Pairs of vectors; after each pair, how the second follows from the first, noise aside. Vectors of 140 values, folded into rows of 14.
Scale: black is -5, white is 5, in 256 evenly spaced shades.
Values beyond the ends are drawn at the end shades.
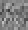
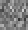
reversed.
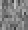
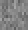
shrunk.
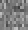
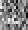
wrapped around, negated, scaled up.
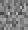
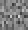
reversed.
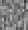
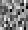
negated, scaled up.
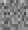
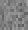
wrapped around, shrunk.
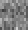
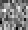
negated, scaled up.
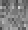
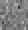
negated, partly zeroed.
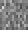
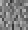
wrapped around, negated.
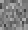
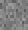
shrunk.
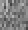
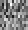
negated, scaled up.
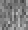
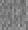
shrunk.
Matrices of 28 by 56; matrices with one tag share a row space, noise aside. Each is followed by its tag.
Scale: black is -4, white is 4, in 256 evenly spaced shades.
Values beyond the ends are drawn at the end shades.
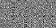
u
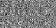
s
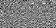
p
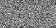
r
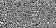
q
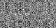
s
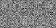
p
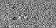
u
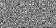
p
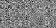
s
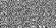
q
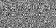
s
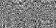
r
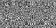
s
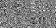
q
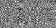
r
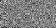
q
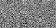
p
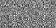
u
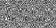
s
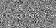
r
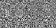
s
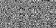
r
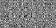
u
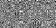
r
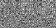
p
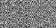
s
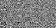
q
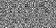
s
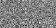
p
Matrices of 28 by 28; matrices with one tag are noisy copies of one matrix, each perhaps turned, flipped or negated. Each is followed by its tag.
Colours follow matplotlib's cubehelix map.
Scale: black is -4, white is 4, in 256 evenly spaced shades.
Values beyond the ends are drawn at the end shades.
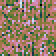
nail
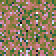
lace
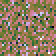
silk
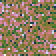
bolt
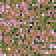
bolt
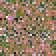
lace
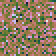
silk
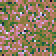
bolt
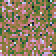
bolt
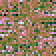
nail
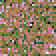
bolt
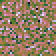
silk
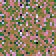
lace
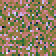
silk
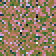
lace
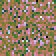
silk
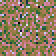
lace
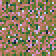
silk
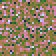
silk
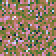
silk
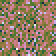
lace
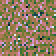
silk
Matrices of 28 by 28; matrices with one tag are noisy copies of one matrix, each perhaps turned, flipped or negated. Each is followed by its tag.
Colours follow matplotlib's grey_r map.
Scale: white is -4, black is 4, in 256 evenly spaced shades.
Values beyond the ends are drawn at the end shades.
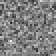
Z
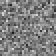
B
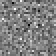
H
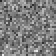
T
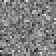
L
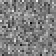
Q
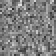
T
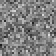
Z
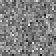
Q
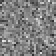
L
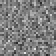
B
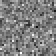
Z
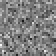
Z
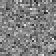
Q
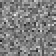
Q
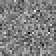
Q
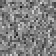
B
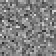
H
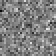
Z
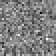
Q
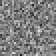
H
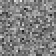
Q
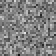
Q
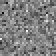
B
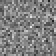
H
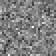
B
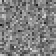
T
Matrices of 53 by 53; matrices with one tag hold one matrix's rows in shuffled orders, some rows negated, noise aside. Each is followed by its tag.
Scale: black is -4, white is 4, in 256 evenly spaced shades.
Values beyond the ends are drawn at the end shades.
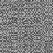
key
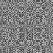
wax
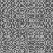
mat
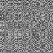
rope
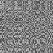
rope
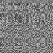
rope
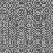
wax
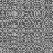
key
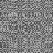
key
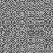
mat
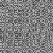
rope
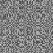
wax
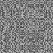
mat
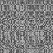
mat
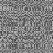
key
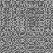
mat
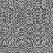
wax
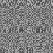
wax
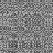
key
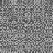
key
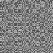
rope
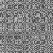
rope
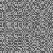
rope
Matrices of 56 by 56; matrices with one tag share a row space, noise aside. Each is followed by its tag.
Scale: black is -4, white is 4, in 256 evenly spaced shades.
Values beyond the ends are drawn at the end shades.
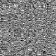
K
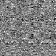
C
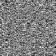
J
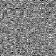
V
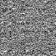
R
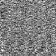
K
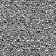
V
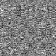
K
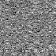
C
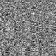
J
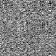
V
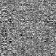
R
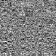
R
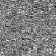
C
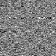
K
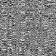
R
